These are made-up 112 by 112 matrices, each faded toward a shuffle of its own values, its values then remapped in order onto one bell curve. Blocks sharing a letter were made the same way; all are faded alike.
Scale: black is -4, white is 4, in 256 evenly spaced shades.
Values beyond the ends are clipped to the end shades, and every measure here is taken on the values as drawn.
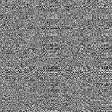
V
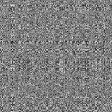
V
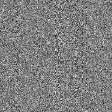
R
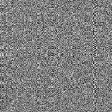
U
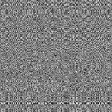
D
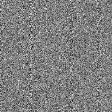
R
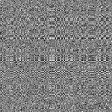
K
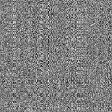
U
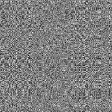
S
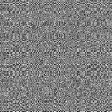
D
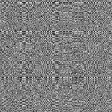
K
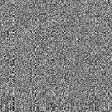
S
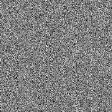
R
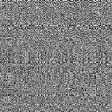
V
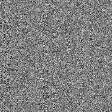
R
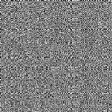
V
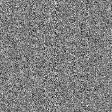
R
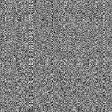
U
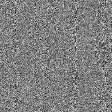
R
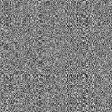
U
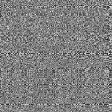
V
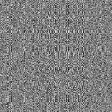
S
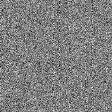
R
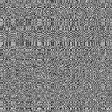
K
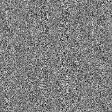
R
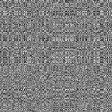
D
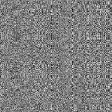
S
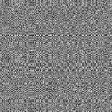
D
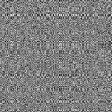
D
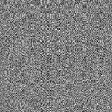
U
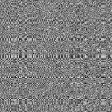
K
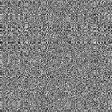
V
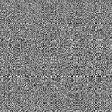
V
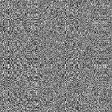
S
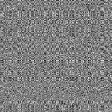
D
